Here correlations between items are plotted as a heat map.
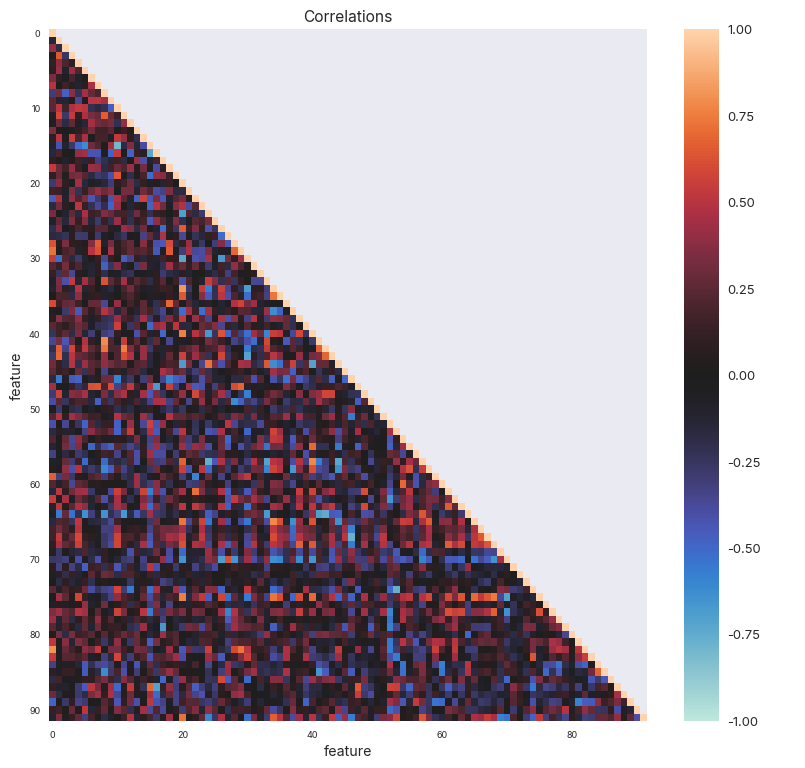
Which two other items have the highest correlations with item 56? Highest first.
89, 15
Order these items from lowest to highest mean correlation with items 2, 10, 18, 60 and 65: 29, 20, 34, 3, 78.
3, 29, 78, 20, 34
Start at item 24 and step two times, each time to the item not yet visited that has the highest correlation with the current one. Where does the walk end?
33
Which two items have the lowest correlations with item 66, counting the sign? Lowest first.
46, 37
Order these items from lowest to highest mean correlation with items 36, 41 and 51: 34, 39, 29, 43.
34, 39, 29, 43
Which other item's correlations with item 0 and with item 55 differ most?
29
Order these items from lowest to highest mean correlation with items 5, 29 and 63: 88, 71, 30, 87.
71, 87, 30, 88
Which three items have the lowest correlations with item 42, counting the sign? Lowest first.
64, 30, 85
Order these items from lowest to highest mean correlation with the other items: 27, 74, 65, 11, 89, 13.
27, 89, 74, 13, 65, 11
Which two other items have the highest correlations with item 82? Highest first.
0, 29
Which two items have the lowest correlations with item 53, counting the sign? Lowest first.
74, 83
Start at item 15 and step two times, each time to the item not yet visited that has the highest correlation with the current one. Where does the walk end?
47
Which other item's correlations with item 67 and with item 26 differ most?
17
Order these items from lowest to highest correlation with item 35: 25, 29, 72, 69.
69, 25, 29, 72
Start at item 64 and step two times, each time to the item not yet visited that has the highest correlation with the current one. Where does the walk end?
40
